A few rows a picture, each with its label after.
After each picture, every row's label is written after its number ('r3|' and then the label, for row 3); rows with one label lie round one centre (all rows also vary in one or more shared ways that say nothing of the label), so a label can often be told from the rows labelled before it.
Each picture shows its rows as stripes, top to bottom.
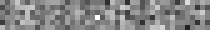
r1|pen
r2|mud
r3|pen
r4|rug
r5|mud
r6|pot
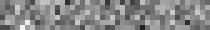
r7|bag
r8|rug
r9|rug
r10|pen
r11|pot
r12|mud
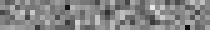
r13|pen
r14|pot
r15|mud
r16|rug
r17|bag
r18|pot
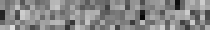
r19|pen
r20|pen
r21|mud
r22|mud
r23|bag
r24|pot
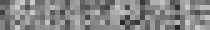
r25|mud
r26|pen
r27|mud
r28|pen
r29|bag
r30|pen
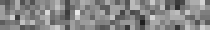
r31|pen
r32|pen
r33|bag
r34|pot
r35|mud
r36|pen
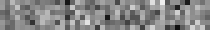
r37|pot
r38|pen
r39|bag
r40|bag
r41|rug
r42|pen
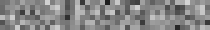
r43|bag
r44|pen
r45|pen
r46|pot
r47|mud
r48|pen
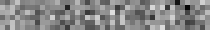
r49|pen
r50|pot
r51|pot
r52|rug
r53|pot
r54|pot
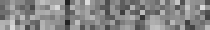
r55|bag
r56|pen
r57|bag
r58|mud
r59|pot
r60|pot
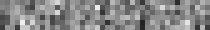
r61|pen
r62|rug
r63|pen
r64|mud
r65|mud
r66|mud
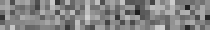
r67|rug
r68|pot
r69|rug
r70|mud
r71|bag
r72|pot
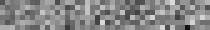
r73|rug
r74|bag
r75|rug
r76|pen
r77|bag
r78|pot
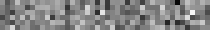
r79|pen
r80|bag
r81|bag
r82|mud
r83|pen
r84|pot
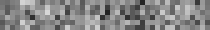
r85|mud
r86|bag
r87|bag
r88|rug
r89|mud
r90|rug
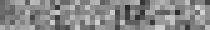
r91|mud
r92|rug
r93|pen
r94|rug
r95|rug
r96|pot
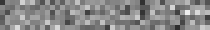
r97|mud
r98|rug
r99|pen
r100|mud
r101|bag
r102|pen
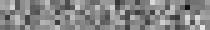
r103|pot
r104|pot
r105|rug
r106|pen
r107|rug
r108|pen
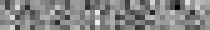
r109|pen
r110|pen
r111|rug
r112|pot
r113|rug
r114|pot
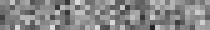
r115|pot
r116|rug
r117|pen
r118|mud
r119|pen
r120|rug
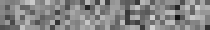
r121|bag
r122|pen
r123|rug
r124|pen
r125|rug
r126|mud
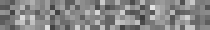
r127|bag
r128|mud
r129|rug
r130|mud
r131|mud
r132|bag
